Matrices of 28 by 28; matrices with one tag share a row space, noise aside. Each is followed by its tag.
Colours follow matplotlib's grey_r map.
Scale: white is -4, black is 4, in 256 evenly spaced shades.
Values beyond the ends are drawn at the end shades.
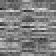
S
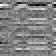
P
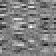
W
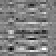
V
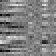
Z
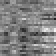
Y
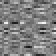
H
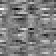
W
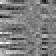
Z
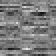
S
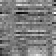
P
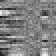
Z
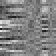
Z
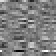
W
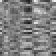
H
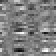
W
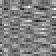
H
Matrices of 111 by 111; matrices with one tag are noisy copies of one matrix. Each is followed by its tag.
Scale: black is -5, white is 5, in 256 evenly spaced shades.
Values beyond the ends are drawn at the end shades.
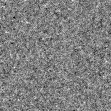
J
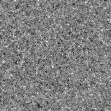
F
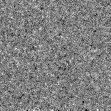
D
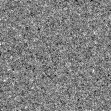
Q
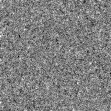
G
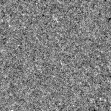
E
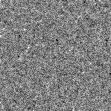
G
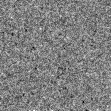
D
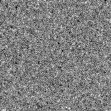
F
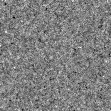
J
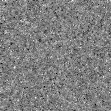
J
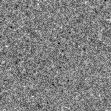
F
